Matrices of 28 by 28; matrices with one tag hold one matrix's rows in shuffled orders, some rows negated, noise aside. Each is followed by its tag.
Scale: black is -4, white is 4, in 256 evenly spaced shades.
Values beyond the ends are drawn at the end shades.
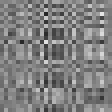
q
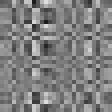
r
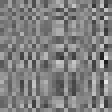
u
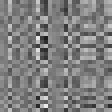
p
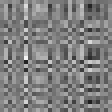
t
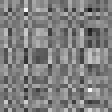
t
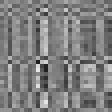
p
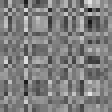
t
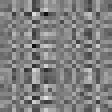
r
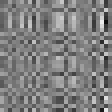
u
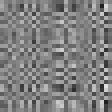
u
